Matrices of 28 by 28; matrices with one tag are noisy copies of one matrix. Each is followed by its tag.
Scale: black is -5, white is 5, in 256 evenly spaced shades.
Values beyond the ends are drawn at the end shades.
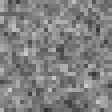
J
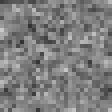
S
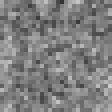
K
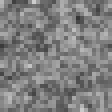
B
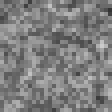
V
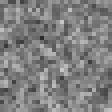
S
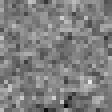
J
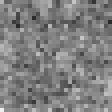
K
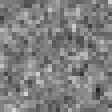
V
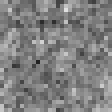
K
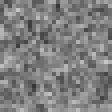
S
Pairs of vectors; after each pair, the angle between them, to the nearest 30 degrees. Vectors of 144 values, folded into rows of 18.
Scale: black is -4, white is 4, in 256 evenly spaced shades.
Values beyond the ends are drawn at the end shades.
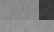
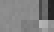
30 degrees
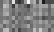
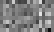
60 degrees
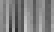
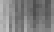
60 degrees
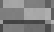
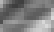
120 degrees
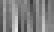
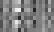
60 degrees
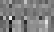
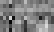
30 degrees
